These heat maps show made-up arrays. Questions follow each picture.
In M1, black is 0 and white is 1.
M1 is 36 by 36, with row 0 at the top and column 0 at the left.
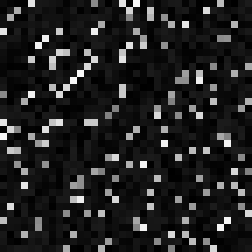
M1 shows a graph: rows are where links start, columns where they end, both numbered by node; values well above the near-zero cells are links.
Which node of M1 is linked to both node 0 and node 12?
node 17
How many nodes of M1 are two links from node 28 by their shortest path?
4
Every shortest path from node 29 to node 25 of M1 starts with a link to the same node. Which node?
node 34
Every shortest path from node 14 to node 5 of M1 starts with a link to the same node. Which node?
node 3
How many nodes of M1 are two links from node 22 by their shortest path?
4
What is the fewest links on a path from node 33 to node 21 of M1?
6
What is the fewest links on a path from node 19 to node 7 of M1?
3
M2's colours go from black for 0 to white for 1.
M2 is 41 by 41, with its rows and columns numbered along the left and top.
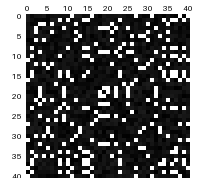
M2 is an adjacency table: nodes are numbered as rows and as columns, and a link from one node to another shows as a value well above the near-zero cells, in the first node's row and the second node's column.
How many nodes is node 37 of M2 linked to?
10
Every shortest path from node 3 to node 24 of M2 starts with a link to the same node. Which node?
node 9
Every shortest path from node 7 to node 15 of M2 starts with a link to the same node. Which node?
node 26
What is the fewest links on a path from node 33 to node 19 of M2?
4
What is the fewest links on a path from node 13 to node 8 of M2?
3
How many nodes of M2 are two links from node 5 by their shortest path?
5
